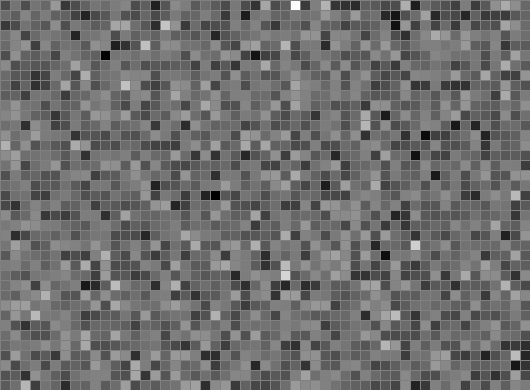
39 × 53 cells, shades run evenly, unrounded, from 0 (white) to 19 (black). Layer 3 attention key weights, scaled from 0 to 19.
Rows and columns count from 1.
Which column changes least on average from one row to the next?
36
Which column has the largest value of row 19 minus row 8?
9
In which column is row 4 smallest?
44
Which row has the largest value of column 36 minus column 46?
28
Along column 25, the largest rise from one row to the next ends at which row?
16
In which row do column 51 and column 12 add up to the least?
29
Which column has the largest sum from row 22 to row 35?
41
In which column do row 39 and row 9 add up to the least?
13
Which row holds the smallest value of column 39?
35
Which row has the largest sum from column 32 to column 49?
1
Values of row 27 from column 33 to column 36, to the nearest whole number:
9 10 8 13
